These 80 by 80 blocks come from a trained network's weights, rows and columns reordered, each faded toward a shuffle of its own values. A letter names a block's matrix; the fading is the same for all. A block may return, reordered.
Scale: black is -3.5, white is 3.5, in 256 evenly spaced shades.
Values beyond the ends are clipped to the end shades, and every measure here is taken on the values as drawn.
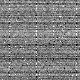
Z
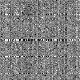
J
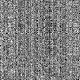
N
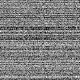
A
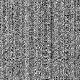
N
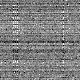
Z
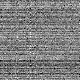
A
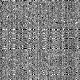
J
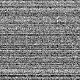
A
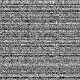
A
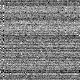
A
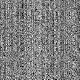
N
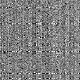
J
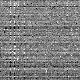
Z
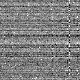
Z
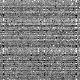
Z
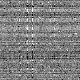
Z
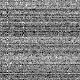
A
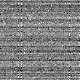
Z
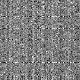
J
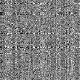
J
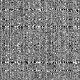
J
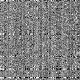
J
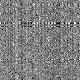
J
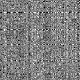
J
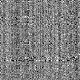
N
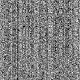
N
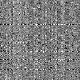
J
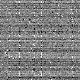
Z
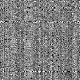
N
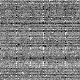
Z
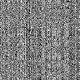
N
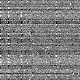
Z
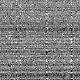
Z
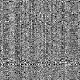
N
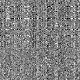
J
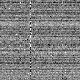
A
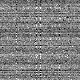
Z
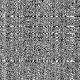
J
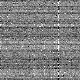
Z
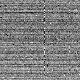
A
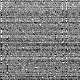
Z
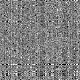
J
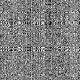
J
